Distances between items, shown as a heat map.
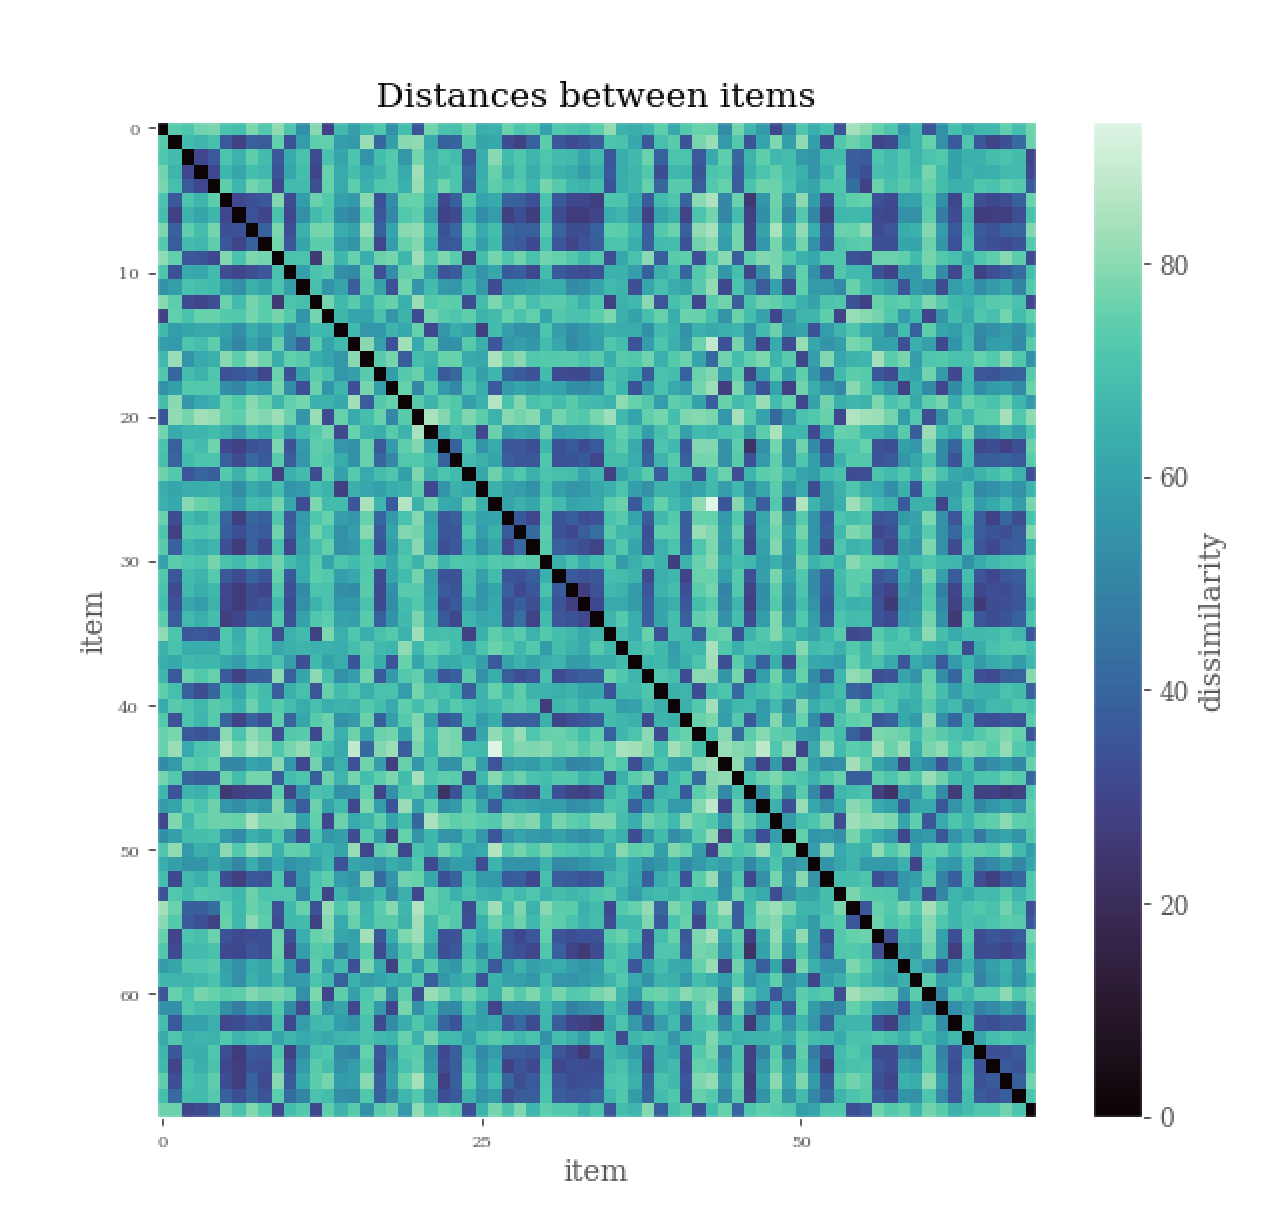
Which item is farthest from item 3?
20
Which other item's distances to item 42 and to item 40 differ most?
30
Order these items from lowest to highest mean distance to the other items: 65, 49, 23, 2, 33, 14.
33, 65, 23, 49, 14, 2
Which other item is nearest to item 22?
46
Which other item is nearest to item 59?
51
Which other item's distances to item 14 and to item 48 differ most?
21
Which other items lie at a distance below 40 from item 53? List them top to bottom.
0, 13, 20, 48, 60
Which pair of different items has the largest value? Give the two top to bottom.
26, 43
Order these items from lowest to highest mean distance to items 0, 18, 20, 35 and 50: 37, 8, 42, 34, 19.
37, 19, 42, 34, 8
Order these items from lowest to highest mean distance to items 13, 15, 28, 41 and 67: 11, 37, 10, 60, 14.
10, 11, 37, 14, 60
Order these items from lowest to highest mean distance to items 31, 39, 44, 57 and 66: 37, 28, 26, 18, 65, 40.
65, 28, 18, 37, 26, 40
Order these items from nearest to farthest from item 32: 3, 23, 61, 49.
23, 61, 49, 3
